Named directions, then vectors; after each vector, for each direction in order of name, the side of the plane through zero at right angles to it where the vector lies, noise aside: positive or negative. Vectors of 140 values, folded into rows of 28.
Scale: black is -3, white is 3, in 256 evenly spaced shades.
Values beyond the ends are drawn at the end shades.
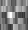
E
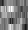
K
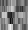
negative, positive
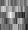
positive, positive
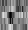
negative, positive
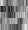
negative, negative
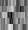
negative, positive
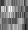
positive, positive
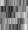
negative, negative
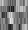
positive, negative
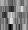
positive, negative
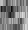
negative, negative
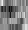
negative, negative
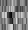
negative, positive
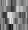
positive, negative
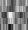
positive, negative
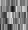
positive, negative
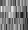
positive, positive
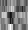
negative, positive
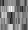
negative, positive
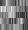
positive, positive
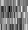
negative, negative
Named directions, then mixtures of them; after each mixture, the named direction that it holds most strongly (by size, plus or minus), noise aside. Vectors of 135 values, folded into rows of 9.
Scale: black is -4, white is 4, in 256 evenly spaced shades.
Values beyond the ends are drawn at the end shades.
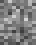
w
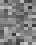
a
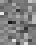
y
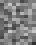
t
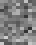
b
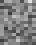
a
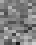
a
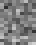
t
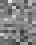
w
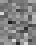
y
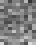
b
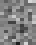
y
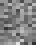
a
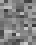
a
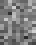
w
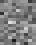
y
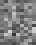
t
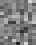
y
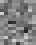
y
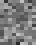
a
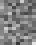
t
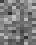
w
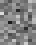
y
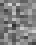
t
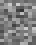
t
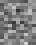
t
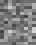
t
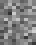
t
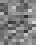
b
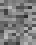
a
